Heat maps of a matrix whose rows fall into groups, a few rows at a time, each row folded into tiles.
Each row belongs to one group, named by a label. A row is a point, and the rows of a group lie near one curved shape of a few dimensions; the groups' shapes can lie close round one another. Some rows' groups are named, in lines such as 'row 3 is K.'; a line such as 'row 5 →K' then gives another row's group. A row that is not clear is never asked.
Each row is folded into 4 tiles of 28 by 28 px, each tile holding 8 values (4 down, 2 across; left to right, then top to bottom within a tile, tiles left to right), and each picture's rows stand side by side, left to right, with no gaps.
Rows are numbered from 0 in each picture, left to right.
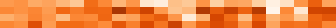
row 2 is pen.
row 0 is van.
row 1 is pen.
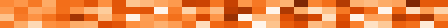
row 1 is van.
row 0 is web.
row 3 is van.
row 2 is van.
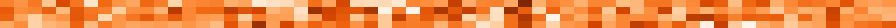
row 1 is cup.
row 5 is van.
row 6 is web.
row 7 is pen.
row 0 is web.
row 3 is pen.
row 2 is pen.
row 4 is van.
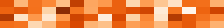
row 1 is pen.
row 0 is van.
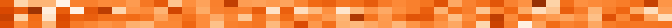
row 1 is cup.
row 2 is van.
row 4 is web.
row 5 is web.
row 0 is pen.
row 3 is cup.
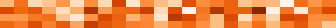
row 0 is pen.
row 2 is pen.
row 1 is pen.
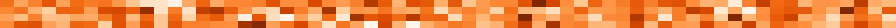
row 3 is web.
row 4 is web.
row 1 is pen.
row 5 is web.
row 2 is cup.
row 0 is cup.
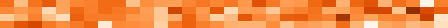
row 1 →van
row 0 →cup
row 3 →web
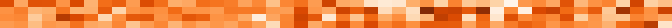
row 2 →web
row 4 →pen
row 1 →cup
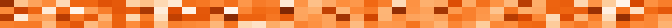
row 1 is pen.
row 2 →cup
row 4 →pen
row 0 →van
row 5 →pen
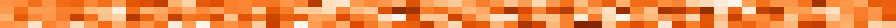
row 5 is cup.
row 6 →pen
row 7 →cup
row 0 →web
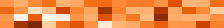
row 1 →pen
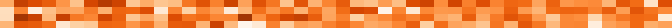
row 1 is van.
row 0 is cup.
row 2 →cup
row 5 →web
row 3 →van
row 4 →pen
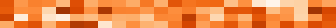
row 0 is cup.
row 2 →pen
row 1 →web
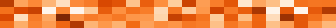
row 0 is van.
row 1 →pen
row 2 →pen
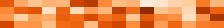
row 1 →pen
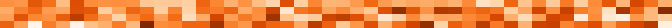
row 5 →cup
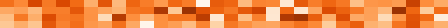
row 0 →pen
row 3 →van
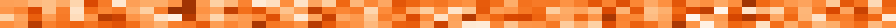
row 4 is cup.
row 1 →van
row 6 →van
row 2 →pen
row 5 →pen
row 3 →web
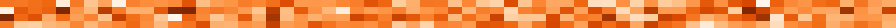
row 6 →web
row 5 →pen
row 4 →pen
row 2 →pen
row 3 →cup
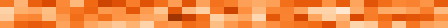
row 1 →pen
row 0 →cup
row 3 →cup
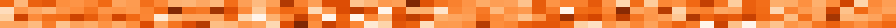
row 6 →web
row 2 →web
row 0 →cup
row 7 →pen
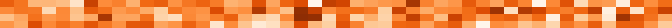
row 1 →cup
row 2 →web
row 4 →web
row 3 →van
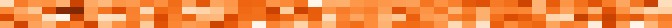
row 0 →van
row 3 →van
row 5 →web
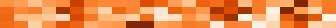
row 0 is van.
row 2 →van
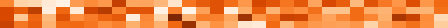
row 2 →cup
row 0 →pen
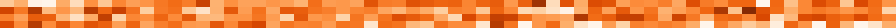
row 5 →cup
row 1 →web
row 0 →pen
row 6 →web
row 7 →web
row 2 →van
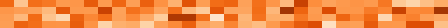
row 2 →cup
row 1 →pen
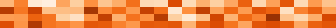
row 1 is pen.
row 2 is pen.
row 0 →pen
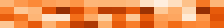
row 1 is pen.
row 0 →van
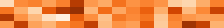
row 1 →van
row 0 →van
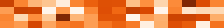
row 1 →van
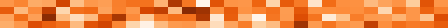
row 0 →pen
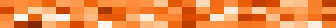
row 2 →cup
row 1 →web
